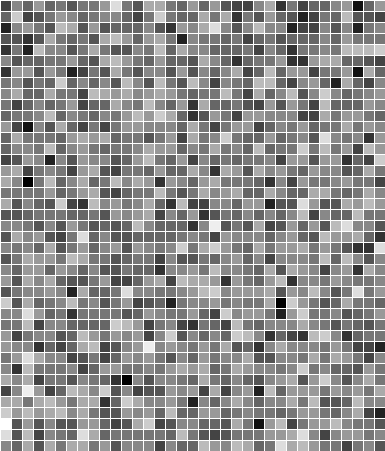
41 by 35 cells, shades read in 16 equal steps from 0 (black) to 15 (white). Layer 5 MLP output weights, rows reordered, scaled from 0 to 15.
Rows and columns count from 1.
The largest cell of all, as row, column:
39, 1
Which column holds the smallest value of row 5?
3
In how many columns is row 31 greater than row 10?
17
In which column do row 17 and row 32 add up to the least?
35
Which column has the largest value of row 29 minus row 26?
21
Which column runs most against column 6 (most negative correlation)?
31
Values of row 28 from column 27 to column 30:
12 9 7 5
